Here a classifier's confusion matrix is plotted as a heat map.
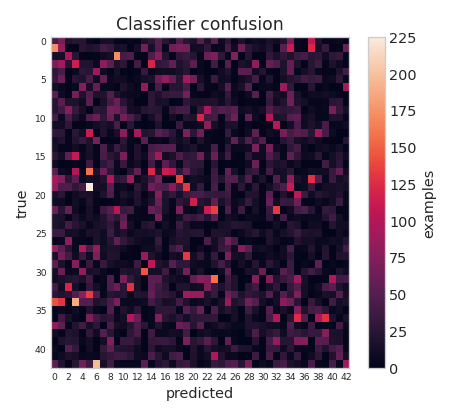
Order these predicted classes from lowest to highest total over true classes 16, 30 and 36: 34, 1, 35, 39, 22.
22, 34, 1, 35, 39
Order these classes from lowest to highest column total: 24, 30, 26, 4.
30, 24, 26, 4
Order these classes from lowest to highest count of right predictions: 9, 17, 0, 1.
0, 9, 1, 17
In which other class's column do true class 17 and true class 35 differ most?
5
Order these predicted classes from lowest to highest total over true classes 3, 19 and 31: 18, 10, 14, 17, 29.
18, 10, 17, 29, 14
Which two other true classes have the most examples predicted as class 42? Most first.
6, 1
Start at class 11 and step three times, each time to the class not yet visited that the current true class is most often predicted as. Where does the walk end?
9
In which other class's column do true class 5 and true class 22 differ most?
32
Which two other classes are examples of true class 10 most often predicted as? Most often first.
21, 31
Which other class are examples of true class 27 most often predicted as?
4
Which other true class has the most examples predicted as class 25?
34
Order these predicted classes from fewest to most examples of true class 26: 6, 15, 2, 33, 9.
33, 6, 15, 9, 2
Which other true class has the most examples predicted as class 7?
3
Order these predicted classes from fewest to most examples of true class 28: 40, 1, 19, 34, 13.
40, 34, 1, 13, 19
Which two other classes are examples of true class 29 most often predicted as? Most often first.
14, 3
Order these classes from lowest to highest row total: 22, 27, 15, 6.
6, 27, 15, 22
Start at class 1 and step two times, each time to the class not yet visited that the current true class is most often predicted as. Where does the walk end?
37
